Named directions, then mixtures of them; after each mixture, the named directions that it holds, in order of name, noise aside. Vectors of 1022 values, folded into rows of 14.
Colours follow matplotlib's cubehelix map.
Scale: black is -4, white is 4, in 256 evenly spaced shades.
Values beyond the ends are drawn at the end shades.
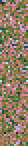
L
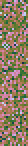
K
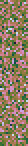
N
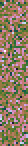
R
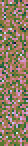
K, L, N.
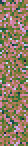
L.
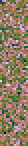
L.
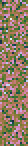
K, L, N.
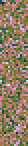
L.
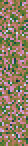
N.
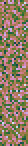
K, N, R.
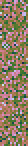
K.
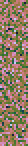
N.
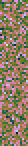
K, L.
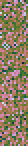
K.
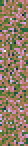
N, R.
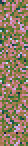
L.
